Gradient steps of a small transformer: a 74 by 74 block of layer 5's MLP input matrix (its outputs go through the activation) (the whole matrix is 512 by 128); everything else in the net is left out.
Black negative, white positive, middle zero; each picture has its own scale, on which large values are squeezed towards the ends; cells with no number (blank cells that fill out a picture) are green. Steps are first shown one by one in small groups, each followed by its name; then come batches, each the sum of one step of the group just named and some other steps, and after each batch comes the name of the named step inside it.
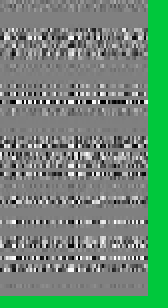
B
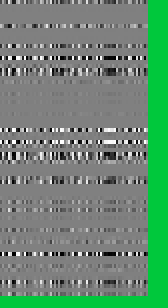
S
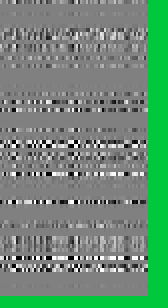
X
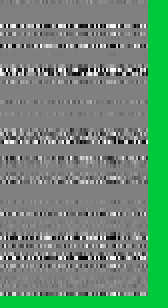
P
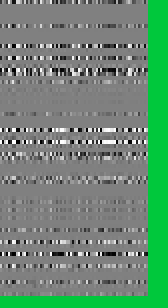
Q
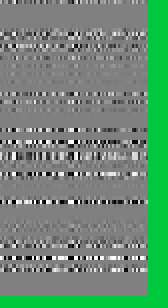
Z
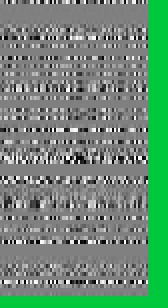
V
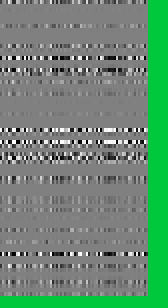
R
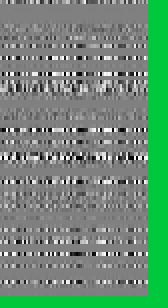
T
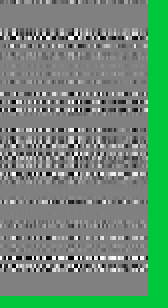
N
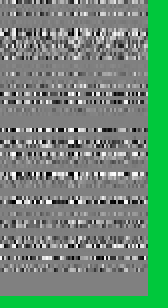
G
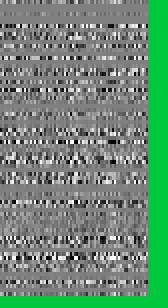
Z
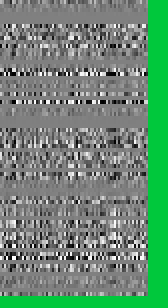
B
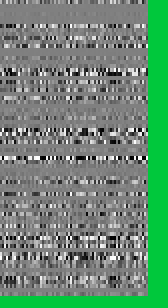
P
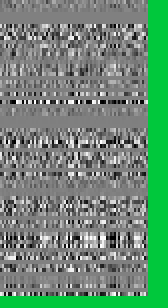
B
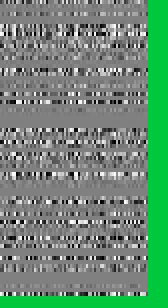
G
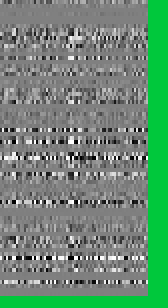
Z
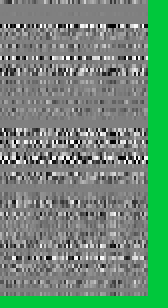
X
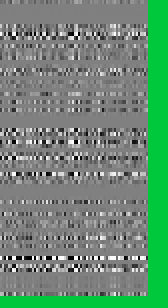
N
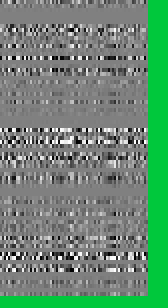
R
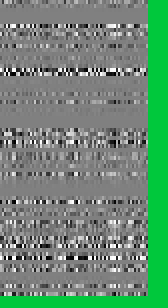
Z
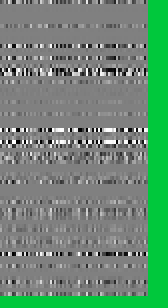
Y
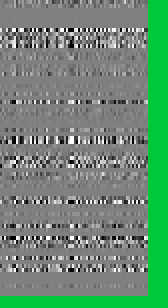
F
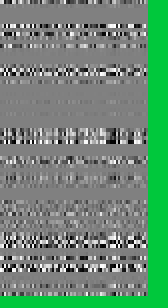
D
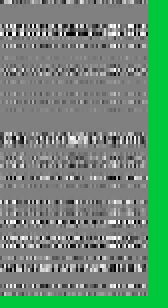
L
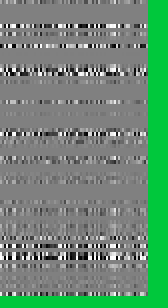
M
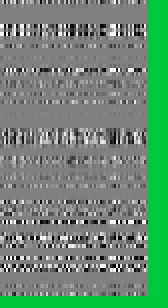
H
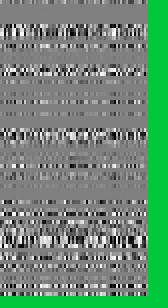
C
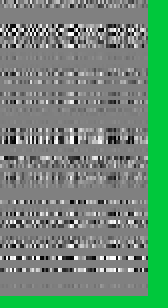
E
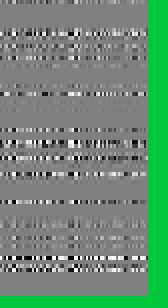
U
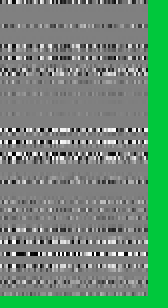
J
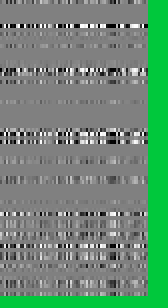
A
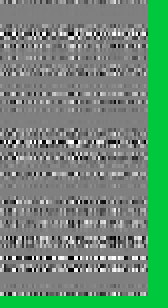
U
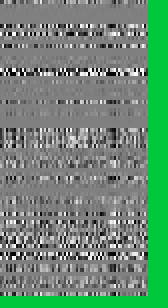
L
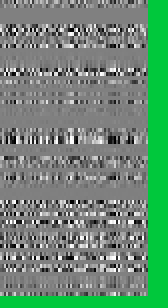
E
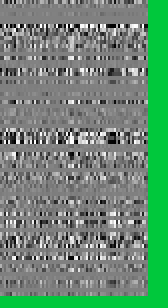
A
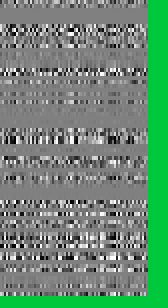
E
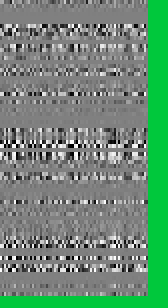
D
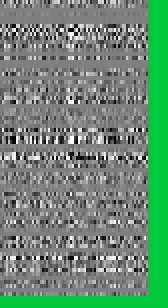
E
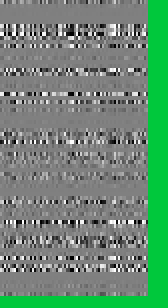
H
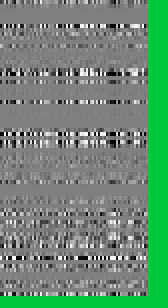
A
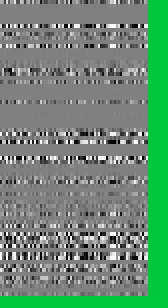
D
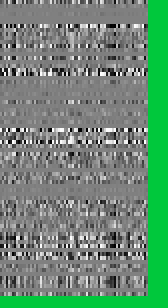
Y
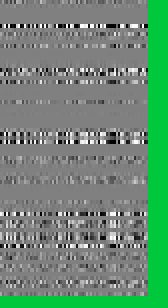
A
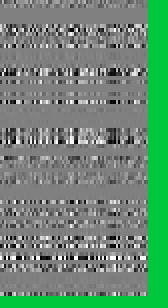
E
